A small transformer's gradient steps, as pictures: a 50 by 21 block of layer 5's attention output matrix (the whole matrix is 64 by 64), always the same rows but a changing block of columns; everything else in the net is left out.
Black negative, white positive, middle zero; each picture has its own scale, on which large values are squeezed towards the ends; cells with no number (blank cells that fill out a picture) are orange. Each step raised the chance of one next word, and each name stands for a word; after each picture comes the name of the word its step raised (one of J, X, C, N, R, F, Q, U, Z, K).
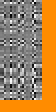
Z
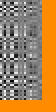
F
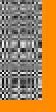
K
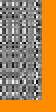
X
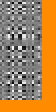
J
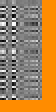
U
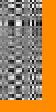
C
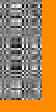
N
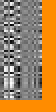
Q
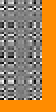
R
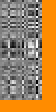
X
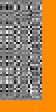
N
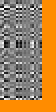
R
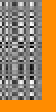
X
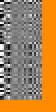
Z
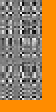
F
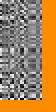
K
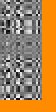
C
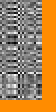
J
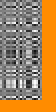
Q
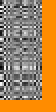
F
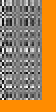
K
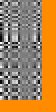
X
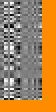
R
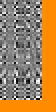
R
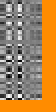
K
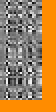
Q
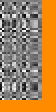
U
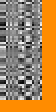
X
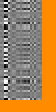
Z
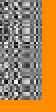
X
